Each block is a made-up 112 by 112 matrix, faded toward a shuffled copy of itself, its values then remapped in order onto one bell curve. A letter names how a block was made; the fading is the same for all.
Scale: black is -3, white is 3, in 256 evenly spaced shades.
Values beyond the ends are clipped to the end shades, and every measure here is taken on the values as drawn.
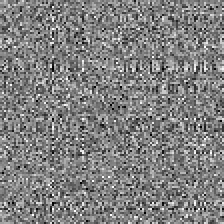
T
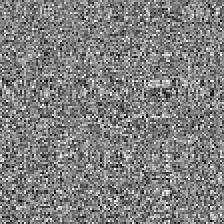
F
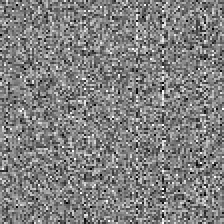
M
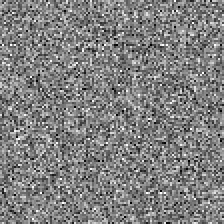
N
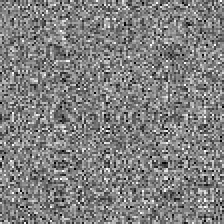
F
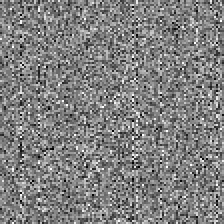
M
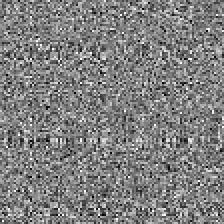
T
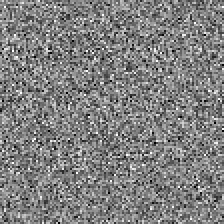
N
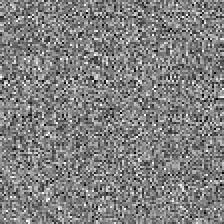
F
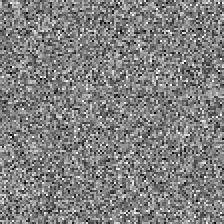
N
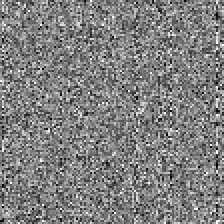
M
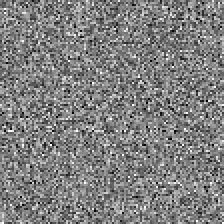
N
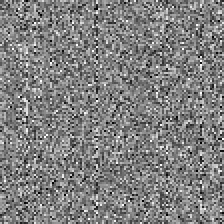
M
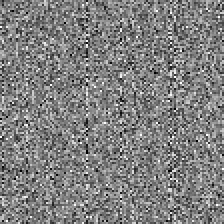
M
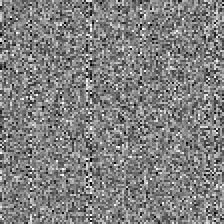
M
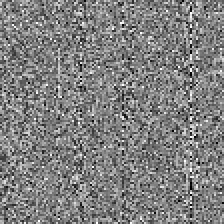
M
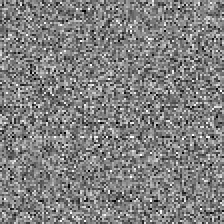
N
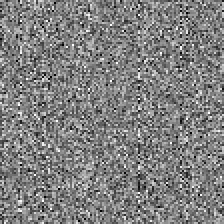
M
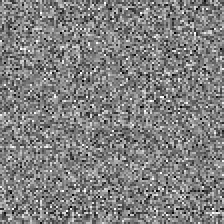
N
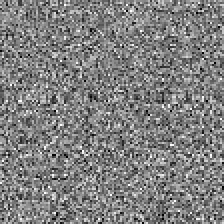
F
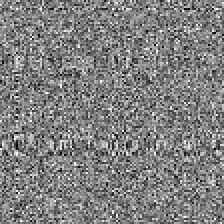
F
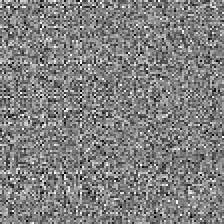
T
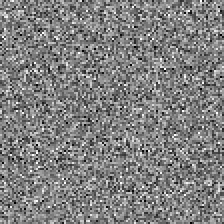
N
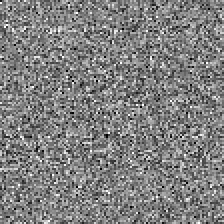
N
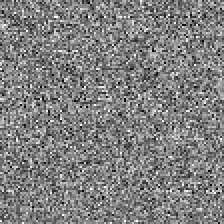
N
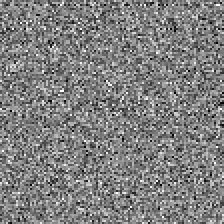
N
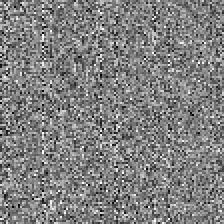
M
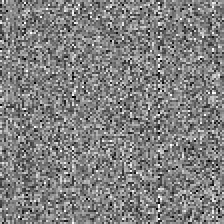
M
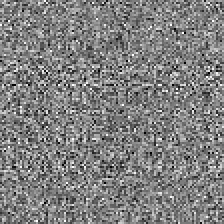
T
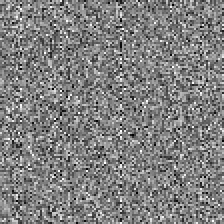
M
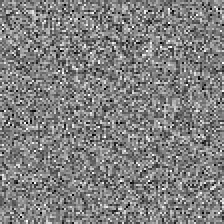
N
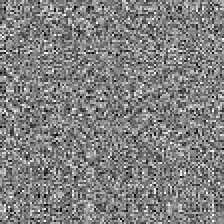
F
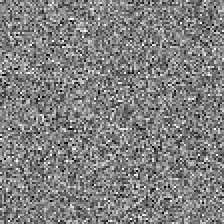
N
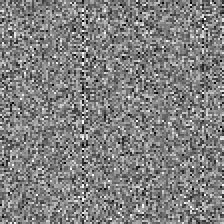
M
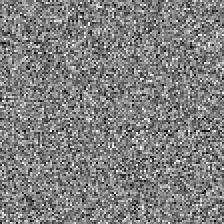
N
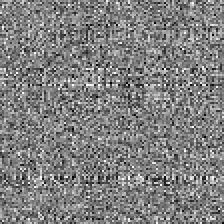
T
